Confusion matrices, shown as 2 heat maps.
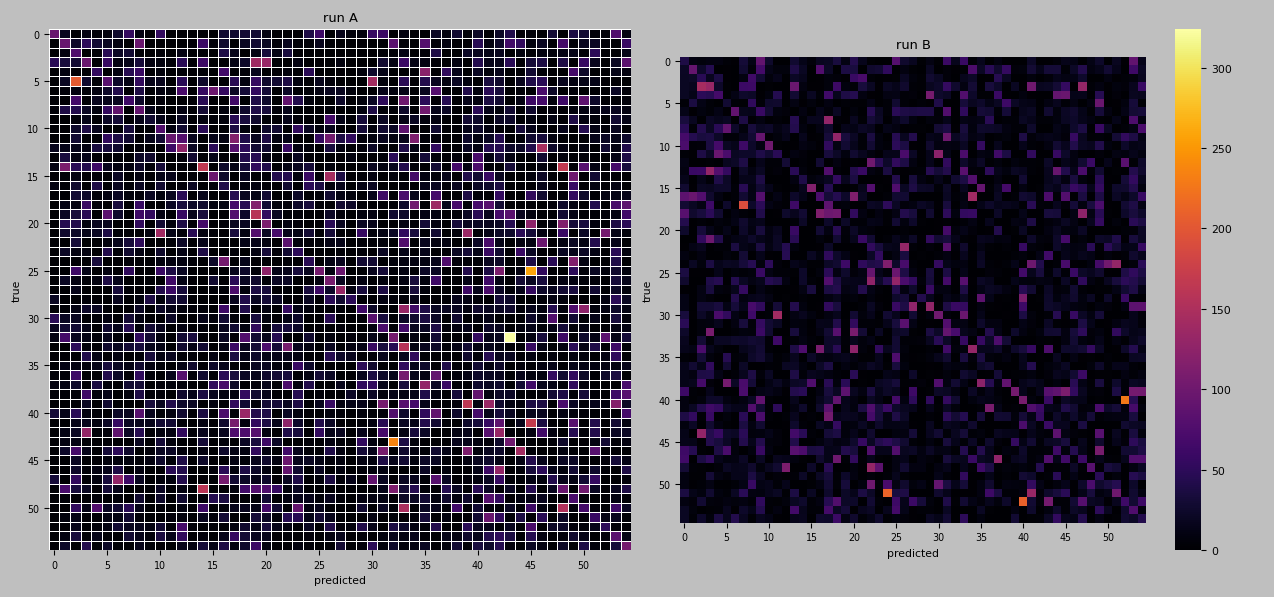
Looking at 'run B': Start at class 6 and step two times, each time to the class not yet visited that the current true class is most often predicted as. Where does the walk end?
26
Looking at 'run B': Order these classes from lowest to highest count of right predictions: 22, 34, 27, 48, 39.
27, 22, 48, 39, 34
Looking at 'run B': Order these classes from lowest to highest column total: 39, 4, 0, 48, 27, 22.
39, 48, 27, 4, 0, 22
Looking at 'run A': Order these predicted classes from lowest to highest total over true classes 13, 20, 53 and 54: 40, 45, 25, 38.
25, 38, 40, 45
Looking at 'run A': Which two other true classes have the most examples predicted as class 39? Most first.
21, 44
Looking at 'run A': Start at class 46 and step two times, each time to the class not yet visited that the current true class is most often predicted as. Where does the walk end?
3
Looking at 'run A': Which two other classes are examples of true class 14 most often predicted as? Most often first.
48, 1
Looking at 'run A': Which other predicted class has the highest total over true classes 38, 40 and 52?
18
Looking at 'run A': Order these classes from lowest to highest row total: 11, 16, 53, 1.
16, 53, 1, 11
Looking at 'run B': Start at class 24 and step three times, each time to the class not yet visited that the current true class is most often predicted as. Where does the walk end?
36
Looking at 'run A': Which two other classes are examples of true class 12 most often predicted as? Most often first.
46, 17
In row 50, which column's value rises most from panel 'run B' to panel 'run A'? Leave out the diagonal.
33
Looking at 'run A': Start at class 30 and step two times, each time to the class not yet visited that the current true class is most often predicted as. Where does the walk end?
6
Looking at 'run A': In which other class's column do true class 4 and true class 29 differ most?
33
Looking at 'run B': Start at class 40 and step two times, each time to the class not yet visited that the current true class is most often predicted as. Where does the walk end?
43
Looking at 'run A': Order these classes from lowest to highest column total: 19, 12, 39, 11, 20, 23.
11, 23, 39, 12, 20, 19
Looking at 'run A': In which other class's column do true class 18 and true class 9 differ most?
36
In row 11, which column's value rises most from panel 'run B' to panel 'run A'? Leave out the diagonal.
34
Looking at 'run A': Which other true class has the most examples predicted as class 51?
44
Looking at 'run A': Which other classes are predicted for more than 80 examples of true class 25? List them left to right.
20, 27, 42, 45
